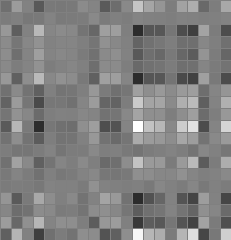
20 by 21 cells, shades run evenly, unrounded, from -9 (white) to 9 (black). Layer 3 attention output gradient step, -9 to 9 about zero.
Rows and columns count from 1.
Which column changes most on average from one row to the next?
13
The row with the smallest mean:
11
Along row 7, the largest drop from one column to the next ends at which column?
19
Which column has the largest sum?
4
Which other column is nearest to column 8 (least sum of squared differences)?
12
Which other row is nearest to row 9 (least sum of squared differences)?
1
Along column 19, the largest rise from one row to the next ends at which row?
20
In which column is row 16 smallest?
9
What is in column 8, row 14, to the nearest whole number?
-1
